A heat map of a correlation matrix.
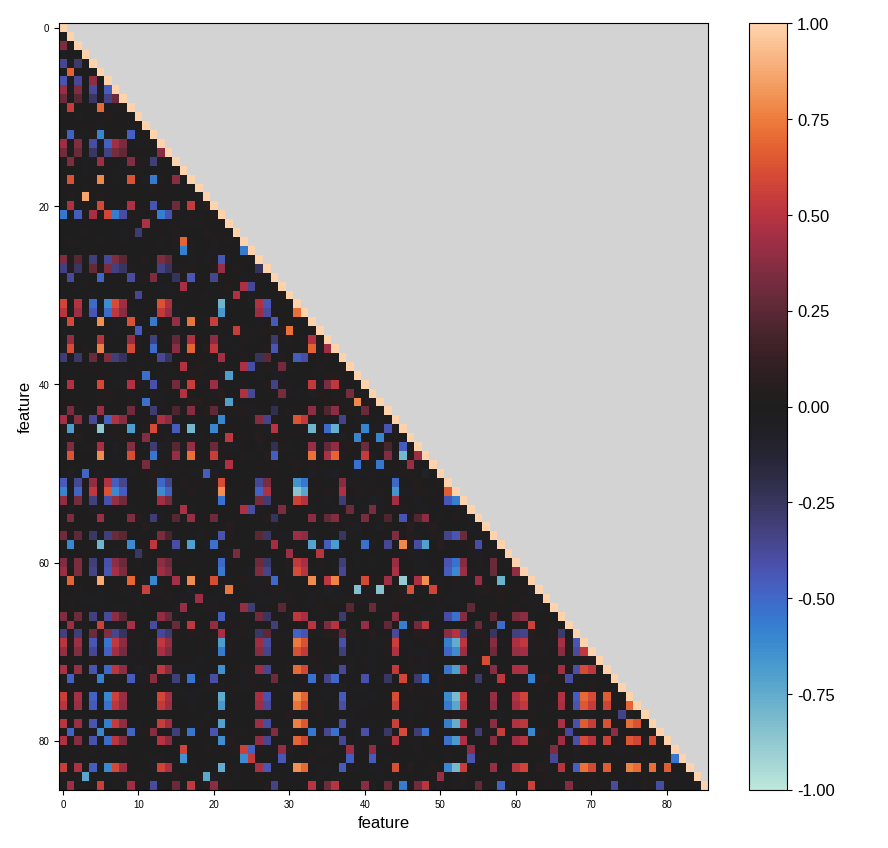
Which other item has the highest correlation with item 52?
21
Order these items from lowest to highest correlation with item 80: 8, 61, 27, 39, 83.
27, 39, 8, 61, 83
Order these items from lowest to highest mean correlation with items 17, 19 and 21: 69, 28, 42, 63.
69, 28, 63, 42
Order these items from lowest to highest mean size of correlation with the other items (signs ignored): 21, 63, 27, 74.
74, 63, 27, 21
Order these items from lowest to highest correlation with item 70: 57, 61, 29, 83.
29, 57, 61, 83
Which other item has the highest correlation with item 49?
63
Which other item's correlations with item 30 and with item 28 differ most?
34
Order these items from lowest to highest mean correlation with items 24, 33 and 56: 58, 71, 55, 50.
58, 50, 55, 71
